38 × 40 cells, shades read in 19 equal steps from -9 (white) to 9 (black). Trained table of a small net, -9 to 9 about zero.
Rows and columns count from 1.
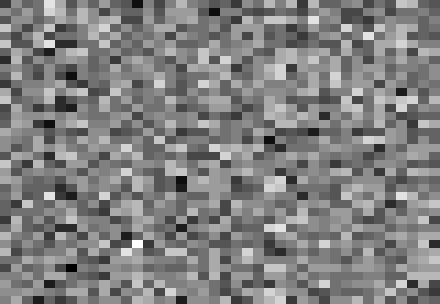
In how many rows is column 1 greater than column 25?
21
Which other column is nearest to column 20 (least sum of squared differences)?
40
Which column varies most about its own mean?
5
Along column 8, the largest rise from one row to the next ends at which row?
17
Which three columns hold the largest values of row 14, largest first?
7, 6, 4
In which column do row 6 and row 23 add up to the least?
1
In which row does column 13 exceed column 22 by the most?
11
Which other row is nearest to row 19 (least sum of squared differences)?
22
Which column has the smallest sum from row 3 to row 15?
26
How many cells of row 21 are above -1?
25
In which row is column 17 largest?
23
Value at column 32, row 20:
0
